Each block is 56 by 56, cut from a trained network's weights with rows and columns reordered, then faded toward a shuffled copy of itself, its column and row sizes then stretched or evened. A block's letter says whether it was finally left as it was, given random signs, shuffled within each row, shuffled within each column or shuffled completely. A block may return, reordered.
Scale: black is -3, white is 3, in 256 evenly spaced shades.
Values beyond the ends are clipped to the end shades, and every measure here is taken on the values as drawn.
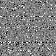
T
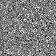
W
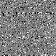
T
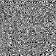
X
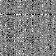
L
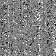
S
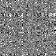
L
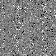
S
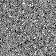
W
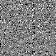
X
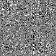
X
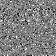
T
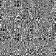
L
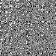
X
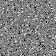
W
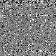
X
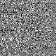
X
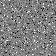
W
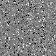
S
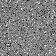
W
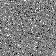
W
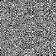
L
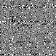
X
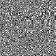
L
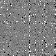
L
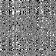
L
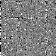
X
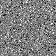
W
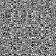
L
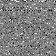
T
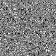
T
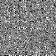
X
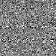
X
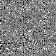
X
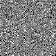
S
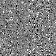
S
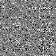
X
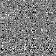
X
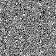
S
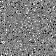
W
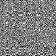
L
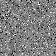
W
